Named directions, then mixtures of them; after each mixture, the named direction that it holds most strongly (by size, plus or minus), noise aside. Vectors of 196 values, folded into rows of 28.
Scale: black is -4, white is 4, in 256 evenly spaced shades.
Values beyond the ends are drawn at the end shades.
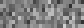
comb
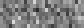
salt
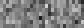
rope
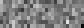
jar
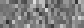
salt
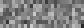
jar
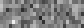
jar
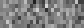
salt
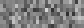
salt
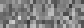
comb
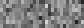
rope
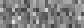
salt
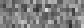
salt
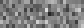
jar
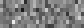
salt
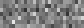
salt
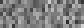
comb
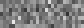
salt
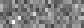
salt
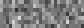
jar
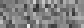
salt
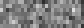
rope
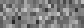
salt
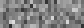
jar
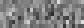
comb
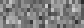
rope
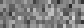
comb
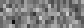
salt
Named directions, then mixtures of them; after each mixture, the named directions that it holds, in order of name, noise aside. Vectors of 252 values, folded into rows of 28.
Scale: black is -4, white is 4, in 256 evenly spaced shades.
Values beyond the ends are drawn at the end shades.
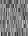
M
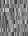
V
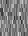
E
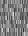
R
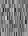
M, R, V.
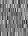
M.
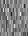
E, V.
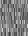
E, M, R.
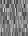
E, M, V.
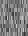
R.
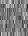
M.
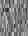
V.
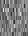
E, V.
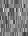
E, R, V.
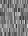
E, M, R.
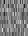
M, R, V.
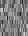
E, R.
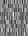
R.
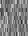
E, V.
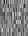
E, R, V.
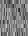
M.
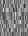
E, R, V.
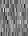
E, M, V.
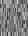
E, M.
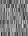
M.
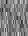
E, M, V.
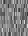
E, M, R.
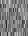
M, V.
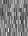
E, R.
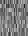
E, M, R.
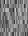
V.
